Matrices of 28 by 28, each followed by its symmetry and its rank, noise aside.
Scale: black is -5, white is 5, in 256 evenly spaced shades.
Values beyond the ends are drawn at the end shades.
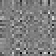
no symmetry, rank three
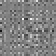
no symmetry, rank four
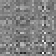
no symmetry, rank three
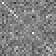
symmetric, rank six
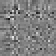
antisymmetric, rank four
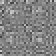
symmetric, rank four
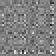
no symmetry, rank three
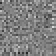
antisymmetric, rank six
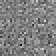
antisymmetric, rank six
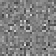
symmetric, rank four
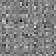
no symmetry, rank four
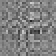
no symmetry, rank three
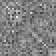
symmetric, rank six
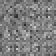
symmetric, rank six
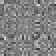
symmetric, rank four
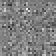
antisymmetric, rank six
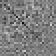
symmetric, rank six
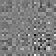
symmetric, rank three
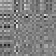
no symmetry, rank three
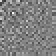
symmetric, rank four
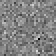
symmetric, rank six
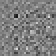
symmetric, rank four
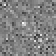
symmetric, rank six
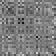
symmetric, rank three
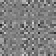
no symmetry, rank three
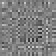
symmetric, rank three
